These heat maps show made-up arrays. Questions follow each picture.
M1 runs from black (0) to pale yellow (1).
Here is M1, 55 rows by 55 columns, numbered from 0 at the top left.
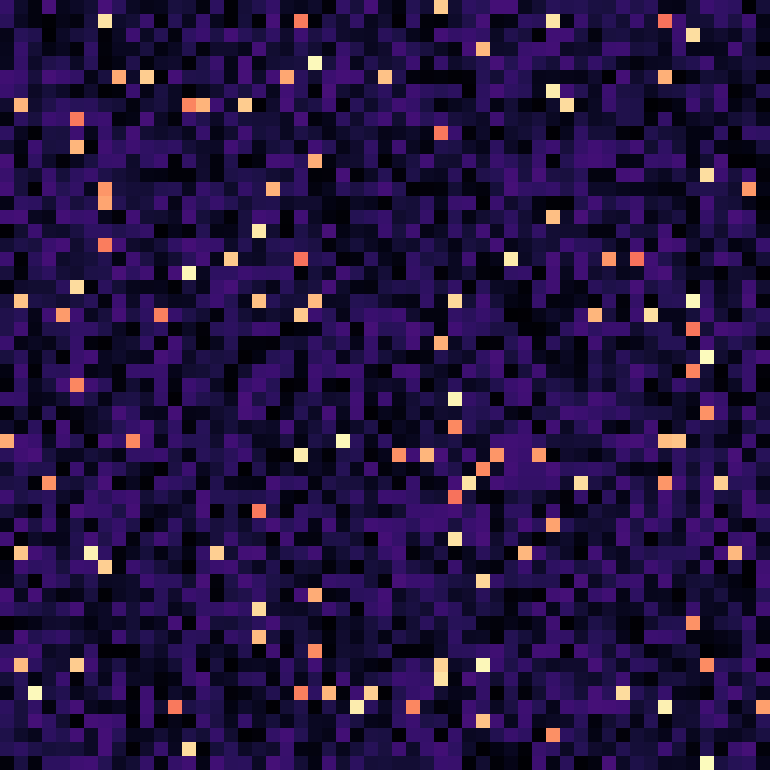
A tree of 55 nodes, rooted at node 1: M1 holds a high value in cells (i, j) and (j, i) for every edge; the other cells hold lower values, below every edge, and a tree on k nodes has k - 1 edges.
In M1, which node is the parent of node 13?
7
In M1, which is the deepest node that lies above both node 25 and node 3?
47
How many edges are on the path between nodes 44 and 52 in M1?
5
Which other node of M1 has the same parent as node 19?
53
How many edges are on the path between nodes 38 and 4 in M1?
4
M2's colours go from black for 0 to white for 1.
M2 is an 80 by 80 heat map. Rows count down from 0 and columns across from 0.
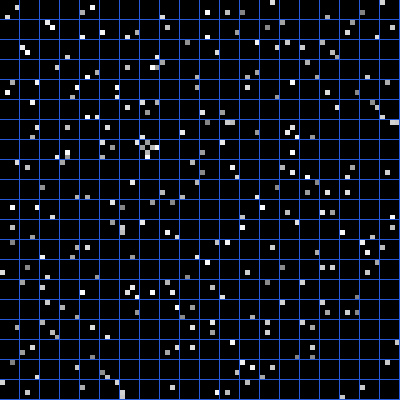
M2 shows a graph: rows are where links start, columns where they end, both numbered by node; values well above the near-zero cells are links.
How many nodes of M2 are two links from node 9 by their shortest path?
5
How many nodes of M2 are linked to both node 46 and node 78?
1
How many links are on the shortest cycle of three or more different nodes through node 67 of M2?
5
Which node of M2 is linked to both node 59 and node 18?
node 71
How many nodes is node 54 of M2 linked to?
3
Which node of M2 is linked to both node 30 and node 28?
node 29
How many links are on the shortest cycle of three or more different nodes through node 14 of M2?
6
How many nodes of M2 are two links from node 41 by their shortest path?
9
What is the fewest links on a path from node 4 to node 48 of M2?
6
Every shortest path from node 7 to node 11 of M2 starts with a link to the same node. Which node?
node 25
